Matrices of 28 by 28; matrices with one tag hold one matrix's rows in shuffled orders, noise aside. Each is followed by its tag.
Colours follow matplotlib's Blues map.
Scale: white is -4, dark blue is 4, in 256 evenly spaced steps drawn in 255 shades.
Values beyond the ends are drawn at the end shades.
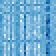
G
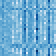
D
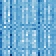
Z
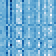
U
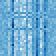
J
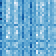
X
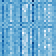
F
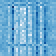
J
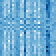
G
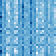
X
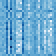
U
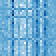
J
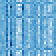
U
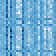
U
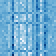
J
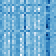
G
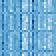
F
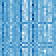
F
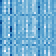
Z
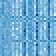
D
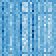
F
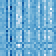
U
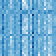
F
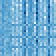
D
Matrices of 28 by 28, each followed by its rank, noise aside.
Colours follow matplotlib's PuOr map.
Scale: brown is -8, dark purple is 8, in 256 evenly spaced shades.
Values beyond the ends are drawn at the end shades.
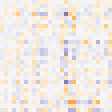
four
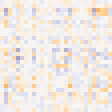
three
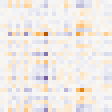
two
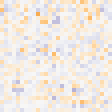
six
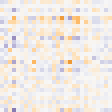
three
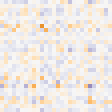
four
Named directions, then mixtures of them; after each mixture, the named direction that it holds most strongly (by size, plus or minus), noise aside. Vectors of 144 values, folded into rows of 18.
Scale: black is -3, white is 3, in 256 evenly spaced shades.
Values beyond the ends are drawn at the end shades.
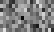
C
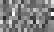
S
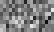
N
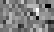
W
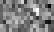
W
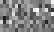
S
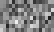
N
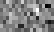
W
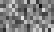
C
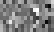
W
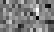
W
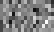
S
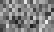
N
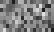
C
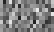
S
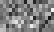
N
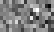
W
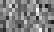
W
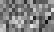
N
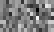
W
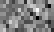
W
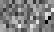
N
